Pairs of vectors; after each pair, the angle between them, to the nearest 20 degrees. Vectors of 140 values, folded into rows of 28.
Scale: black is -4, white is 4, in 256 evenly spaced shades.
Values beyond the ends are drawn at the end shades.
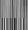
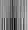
40 degrees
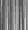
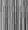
160 degrees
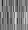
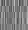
60 degrees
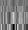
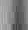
80 degrees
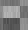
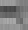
140 degrees
